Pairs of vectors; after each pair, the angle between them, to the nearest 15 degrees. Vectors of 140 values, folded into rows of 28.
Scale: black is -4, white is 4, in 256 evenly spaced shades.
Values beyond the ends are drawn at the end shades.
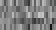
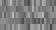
30 degrees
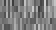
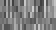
15 degrees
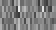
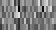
165 degrees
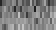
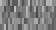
120 degrees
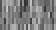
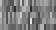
135 degrees
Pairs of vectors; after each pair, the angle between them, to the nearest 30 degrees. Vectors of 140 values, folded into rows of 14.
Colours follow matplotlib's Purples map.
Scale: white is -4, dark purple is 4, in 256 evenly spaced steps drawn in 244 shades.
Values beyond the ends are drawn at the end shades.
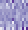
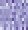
30 degrees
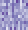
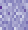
90 degrees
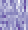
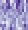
150 degrees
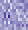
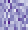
150 degrees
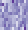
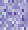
60 degrees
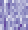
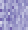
120 degrees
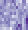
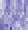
120 degrees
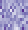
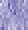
120 degrees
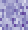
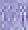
90 degrees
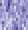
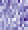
60 degrees
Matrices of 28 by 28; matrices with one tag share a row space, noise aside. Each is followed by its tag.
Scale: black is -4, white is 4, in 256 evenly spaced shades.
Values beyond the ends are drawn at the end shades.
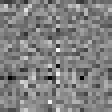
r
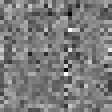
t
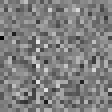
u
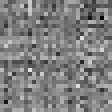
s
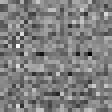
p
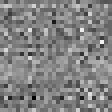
s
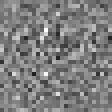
u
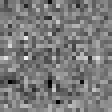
r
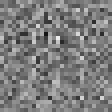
u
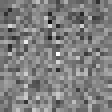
r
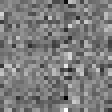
t
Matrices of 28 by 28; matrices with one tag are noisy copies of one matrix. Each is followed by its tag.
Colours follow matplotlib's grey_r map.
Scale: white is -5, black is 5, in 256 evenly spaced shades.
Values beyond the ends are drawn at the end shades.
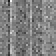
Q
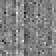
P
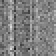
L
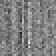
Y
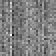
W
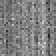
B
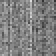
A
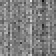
A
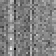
L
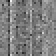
Q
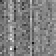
L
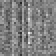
Y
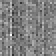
W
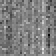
B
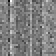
Q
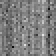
B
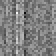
P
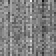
A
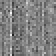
W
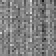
A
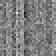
P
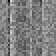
Q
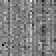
A
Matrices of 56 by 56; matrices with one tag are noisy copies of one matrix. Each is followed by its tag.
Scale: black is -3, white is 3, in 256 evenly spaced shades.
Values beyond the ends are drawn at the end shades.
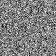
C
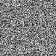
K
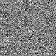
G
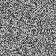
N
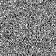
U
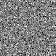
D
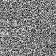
N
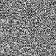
N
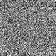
D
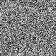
D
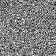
N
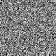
D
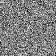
C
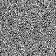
C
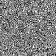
C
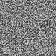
K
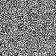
C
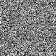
D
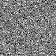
K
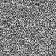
K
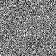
U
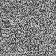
K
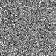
D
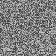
K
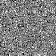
C
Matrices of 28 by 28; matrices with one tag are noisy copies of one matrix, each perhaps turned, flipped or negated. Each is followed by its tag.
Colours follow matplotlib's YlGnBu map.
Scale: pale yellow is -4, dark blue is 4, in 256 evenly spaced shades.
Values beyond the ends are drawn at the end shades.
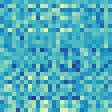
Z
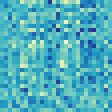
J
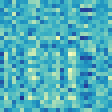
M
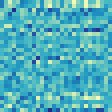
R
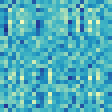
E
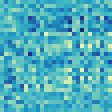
J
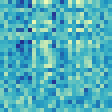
J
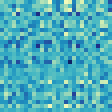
Z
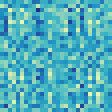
E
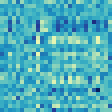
M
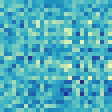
J
